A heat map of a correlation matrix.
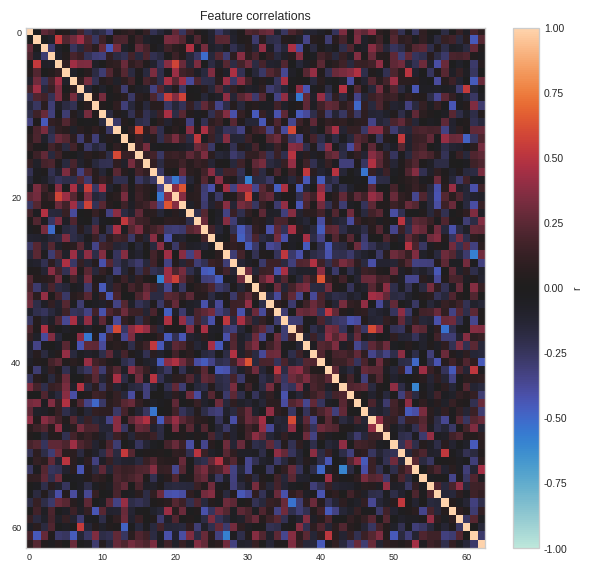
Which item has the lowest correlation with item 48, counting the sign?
33
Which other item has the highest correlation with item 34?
41
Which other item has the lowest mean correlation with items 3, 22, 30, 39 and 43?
53
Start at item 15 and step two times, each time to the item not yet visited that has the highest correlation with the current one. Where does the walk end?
36
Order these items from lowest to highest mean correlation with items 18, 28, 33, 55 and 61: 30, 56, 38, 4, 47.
4, 47, 30, 38, 56
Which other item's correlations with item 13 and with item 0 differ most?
51
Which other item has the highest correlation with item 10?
19
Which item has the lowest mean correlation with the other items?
18
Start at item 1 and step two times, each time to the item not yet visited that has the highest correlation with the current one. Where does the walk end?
20
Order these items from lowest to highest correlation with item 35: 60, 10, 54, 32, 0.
0, 54, 60, 32, 10
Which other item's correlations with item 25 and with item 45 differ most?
38
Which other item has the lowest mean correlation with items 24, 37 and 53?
40
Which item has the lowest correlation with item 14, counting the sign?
44
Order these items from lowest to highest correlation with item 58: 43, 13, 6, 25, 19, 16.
25, 43, 16, 6, 13, 19
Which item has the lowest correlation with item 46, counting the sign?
17
